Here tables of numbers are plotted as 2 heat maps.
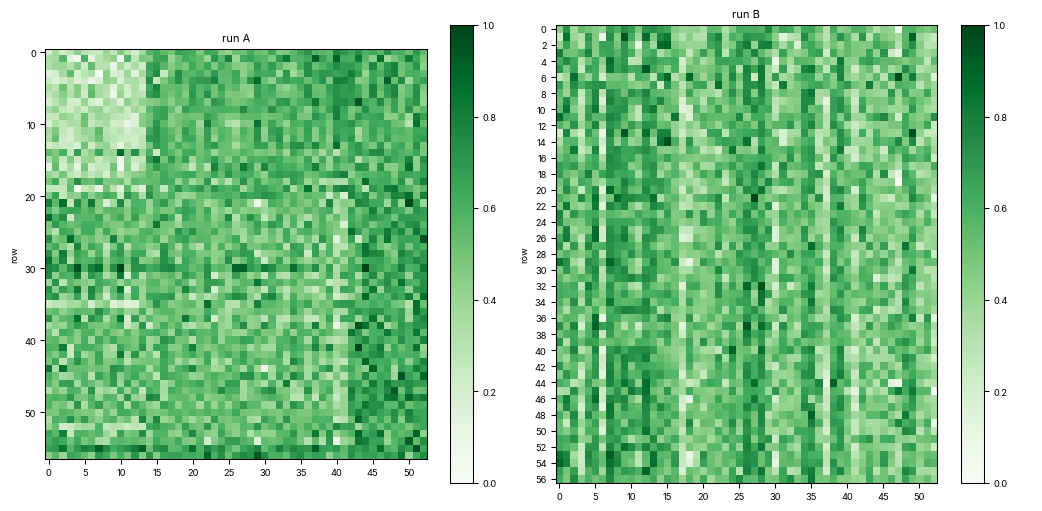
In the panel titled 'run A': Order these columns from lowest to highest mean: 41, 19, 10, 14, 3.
3, 10, 41, 14, 19
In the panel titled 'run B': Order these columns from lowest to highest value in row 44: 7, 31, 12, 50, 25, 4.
50, 25, 31, 4, 7, 12
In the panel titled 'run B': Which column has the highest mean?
7
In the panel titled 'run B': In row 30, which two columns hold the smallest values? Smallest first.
30, 37
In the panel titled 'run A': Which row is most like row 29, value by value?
23
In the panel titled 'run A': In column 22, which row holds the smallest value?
54
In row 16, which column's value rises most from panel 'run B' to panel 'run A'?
37
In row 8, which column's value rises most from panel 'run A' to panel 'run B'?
5
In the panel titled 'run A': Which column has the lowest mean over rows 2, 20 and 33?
13
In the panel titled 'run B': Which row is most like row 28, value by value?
16
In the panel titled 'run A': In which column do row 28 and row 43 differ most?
2
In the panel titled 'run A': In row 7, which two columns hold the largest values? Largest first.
43, 37
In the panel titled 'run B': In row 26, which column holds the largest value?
5
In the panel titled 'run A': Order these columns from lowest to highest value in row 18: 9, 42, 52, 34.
9, 42, 34, 52
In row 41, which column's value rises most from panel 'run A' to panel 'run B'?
9
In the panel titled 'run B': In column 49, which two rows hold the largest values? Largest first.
13, 1
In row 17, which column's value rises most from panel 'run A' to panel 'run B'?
8
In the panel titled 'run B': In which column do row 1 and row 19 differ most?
31
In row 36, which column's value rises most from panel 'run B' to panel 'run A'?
52
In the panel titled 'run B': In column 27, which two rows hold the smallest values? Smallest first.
6, 14
